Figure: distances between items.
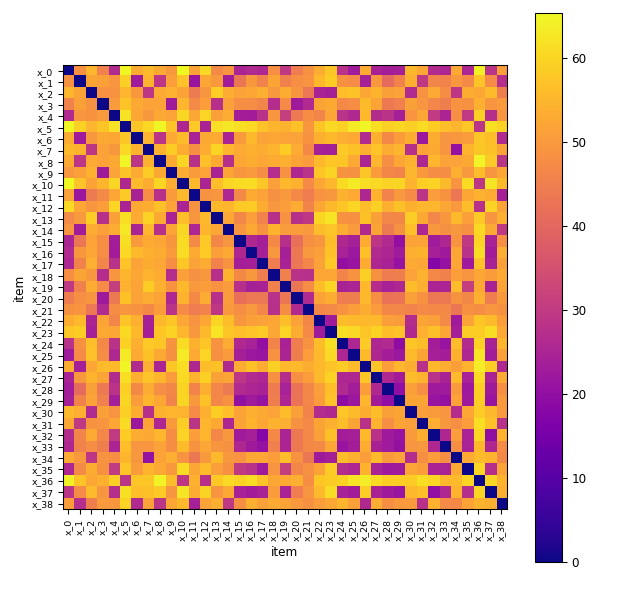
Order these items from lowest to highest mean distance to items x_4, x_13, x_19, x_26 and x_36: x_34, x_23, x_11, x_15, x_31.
x_15, x_11, x_31, x_34, x_23
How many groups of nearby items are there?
5
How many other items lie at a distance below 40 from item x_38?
7
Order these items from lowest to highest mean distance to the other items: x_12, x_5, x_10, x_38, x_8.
x_38, x_8, x_12, x_10, x_5
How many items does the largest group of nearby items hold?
15
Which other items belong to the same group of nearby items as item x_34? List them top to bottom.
x_2, x_7, x_22, x_23, x_30
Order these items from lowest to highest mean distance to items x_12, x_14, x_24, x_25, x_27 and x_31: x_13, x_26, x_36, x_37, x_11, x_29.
x_29, x_37, x_11, x_26, x_13, x_36
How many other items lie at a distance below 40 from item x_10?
3
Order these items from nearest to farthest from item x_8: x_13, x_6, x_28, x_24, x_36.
x_6, x_28, x_13, x_24, x_36
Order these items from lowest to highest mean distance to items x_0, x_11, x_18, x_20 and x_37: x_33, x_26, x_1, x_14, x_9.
x_33, x_9, x_1, x_14, x_26
